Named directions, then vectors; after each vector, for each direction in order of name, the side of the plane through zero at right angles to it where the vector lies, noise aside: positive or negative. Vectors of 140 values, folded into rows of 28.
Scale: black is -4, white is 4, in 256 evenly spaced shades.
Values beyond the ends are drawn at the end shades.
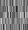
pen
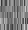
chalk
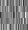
negative, positive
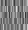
positive, negative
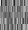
positive, negative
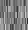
positive, positive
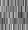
negative, negative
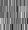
positive, positive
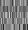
negative, positive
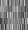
negative, negative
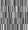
positive, negative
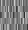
negative, positive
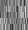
positive, positive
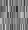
positive, positive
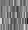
positive, positive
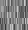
negative, negative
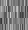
negative, negative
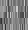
negative, negative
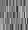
positive, positive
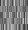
negative, positive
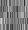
positive, positive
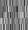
positive, positive
